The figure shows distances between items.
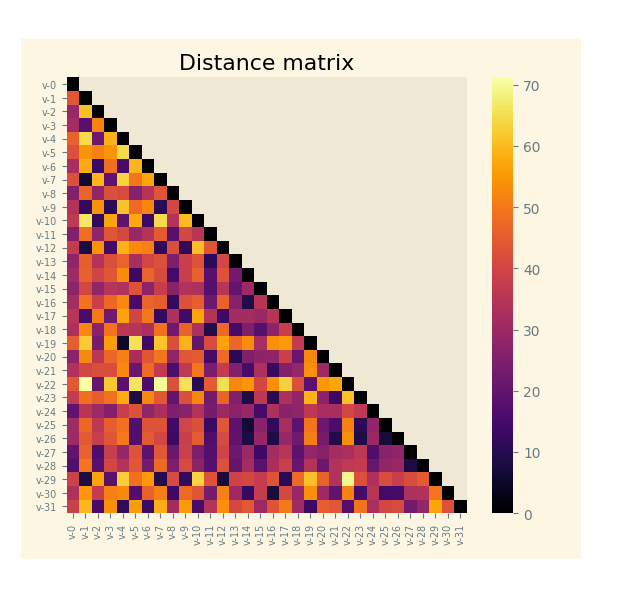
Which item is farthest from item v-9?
v-22
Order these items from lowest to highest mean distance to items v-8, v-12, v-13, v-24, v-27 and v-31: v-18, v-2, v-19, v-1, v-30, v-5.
v-18, v-2, v-30, v-19, v-1, v-5
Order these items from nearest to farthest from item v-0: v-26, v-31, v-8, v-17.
v-8, v-26, v-17, v-31
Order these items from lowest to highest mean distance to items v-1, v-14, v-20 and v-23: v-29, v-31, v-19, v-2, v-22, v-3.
v-29, v-3, v-2, v-31, v-19, v-22
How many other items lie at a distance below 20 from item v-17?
5
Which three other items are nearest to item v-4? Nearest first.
v-19, v-31, v-6
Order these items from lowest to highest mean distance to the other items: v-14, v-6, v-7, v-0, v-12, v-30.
v-14, v-0, v-30, v-6, v-12, v-7
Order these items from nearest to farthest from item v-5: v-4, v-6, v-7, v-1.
v-7, v-1, v-6, v-4
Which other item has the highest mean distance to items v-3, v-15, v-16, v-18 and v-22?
v-1
